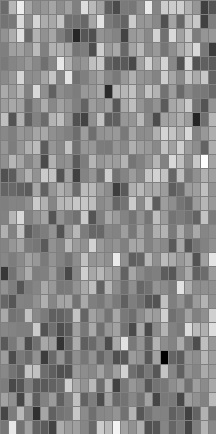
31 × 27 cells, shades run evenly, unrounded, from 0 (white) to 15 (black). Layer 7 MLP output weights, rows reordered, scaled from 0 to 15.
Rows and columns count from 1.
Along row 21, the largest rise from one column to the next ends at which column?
13
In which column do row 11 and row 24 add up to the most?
6
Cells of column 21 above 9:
4
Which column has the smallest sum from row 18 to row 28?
27
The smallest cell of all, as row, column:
12, 26
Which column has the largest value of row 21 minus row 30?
3
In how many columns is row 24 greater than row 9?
13
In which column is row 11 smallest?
23
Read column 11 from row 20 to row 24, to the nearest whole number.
3 5 5 9 8
